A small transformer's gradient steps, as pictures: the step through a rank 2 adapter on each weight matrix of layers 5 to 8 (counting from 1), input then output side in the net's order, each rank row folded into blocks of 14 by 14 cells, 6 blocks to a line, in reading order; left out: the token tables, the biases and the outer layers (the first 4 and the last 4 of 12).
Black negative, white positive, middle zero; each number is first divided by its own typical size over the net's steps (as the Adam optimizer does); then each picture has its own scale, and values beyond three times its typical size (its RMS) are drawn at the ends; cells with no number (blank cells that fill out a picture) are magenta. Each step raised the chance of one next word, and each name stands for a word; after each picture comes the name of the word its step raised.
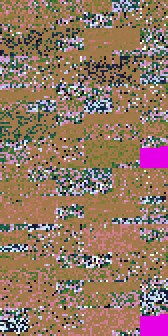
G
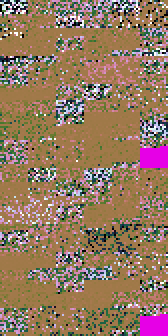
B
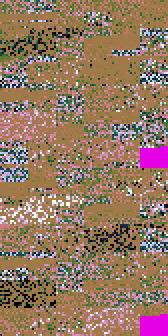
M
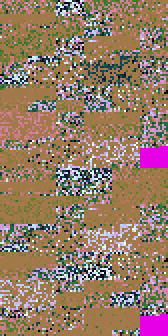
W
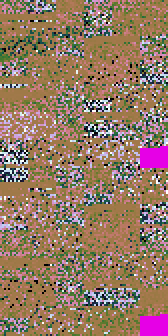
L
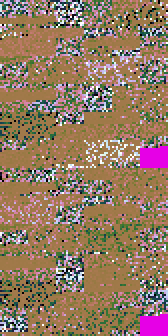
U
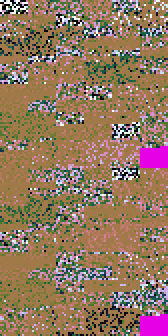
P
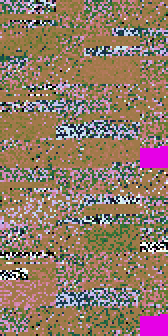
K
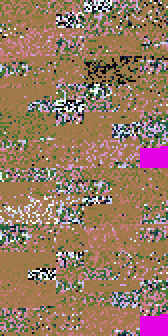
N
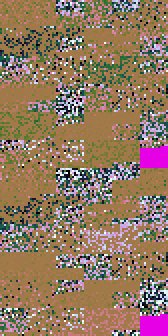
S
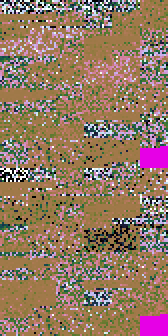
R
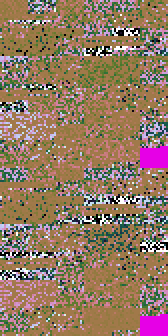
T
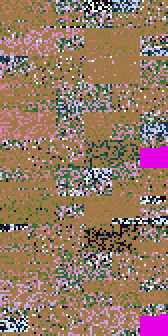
R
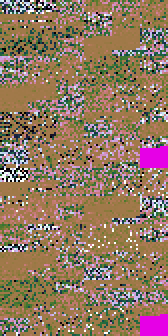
G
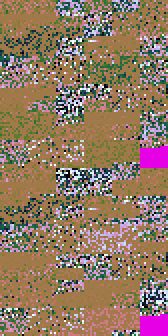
S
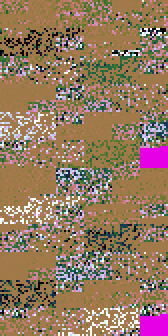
M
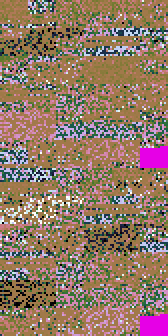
M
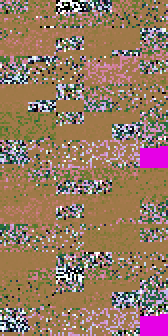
U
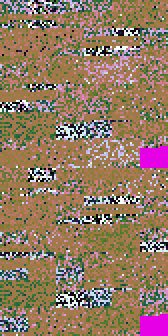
U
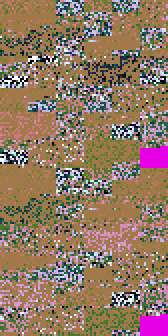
P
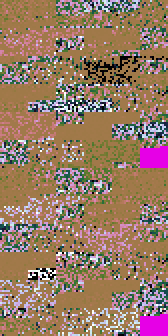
N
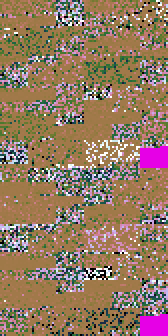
W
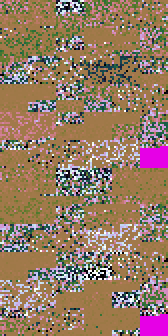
W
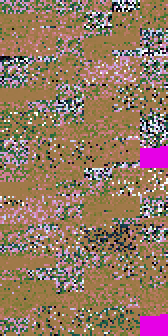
B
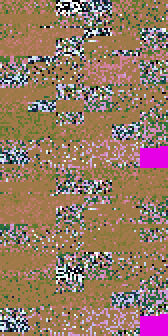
U
